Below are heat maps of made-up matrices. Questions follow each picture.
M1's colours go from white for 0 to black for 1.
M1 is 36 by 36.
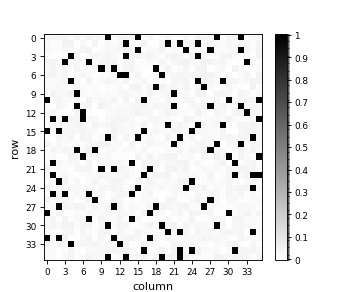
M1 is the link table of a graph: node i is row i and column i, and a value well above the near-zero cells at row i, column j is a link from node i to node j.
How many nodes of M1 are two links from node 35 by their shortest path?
8
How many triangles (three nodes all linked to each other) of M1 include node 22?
2
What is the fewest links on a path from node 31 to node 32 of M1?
5
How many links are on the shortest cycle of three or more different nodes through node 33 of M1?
6
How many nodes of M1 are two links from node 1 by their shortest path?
8
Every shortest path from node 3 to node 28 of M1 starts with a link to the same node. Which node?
node 13
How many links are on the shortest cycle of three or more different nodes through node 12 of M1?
6
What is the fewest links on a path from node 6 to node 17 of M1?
4
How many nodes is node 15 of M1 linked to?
4
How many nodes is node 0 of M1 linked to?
4
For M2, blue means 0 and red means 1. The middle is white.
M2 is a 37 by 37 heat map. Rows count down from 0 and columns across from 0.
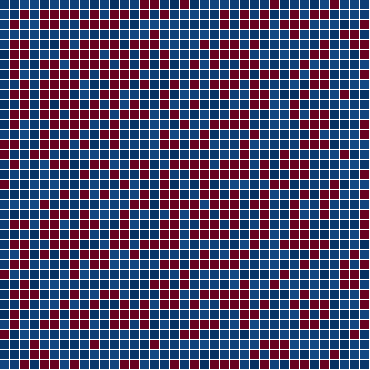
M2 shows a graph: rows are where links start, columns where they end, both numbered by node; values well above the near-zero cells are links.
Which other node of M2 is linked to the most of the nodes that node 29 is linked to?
node 26
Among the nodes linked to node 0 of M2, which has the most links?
node 14
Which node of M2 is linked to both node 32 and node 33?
node 19
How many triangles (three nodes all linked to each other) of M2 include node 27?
4
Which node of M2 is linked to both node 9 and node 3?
node 34
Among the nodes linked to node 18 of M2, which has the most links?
node 16
